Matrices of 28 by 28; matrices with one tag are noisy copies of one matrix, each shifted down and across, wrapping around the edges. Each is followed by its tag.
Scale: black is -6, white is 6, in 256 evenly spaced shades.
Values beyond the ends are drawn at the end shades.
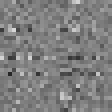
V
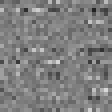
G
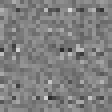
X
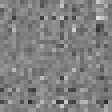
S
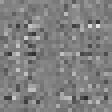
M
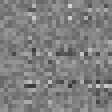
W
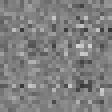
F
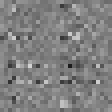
V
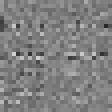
W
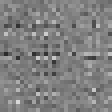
W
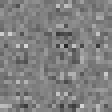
G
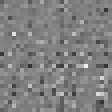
S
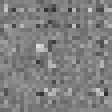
V
